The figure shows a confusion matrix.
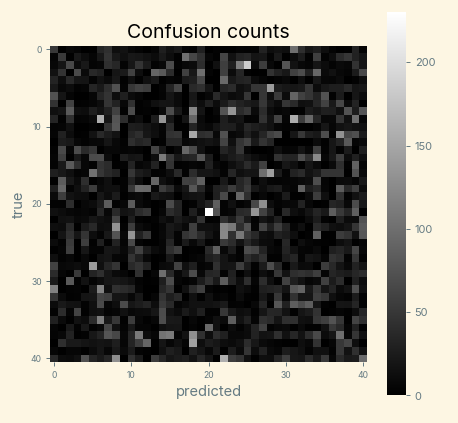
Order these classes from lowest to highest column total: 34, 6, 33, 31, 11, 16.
16, 33, 11, 31, 6, 34
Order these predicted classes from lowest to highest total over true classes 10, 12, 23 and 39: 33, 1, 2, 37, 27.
33, 1, 2, 37, 27
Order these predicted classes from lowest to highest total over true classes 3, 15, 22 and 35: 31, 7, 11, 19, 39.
11, 7, 31, 19, 39
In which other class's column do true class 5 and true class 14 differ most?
28
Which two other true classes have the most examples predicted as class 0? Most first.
31, 6
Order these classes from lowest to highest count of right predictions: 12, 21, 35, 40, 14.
12, 35, 21, 40, 14
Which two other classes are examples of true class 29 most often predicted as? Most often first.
14, 18
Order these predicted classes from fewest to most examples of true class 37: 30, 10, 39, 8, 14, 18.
30, 10, 39, 8, 14, 18
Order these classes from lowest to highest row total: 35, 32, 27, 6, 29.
27, 32, 6, 29, 35
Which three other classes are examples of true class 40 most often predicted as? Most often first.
22, 8, 4
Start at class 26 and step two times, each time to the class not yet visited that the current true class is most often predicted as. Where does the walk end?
20
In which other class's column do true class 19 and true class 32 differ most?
24
